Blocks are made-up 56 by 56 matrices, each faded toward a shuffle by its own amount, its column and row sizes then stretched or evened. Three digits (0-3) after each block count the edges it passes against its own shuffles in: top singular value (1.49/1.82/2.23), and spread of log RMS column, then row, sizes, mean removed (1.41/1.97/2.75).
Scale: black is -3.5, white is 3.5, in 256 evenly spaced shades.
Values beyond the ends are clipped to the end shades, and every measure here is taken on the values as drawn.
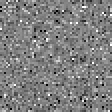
0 1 1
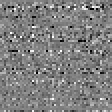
0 1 3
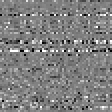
3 0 3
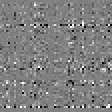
2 2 3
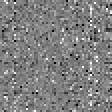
1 2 0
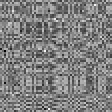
3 0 0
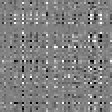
3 3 3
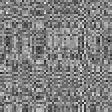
3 2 0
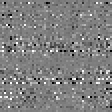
1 1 3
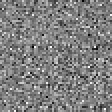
2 0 1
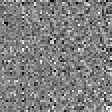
2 2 1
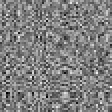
3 2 1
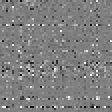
2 2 3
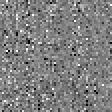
0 2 0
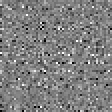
1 1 2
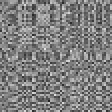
3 1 1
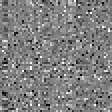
2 0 1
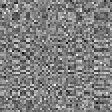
3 1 1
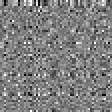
3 2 2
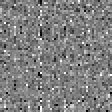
1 2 0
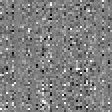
0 3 1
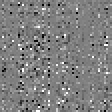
0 3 2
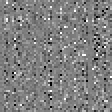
0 3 0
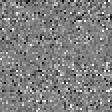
1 0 2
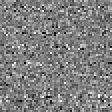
1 0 2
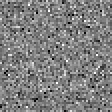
0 0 0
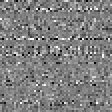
2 0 3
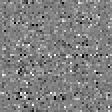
0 1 2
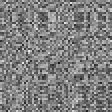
3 0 0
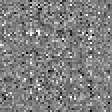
1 2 1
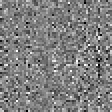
2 2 1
